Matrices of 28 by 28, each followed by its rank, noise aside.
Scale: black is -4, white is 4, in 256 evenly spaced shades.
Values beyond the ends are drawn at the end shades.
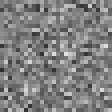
seven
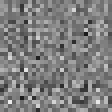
five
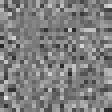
five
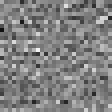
six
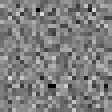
six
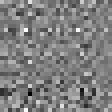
five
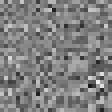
five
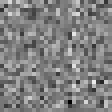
six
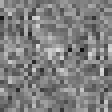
six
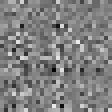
six
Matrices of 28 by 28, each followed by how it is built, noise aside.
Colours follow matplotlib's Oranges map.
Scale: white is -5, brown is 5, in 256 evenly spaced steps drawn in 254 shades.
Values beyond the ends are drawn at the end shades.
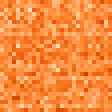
blocks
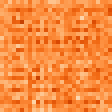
blocks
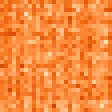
blocks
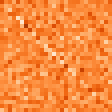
diagonal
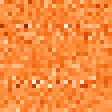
uneven rows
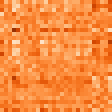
low rank
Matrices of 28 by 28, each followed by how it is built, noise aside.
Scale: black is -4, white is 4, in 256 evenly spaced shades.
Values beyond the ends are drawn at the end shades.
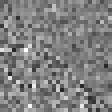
lower triangular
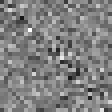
banded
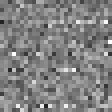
uneven rows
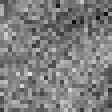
smooth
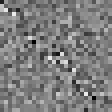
banded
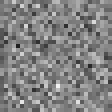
repeating rows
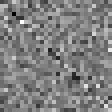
diagonal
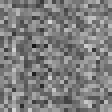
repeating rows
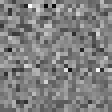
uneven rows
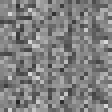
repeating rows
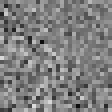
lower triangular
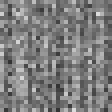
blocks
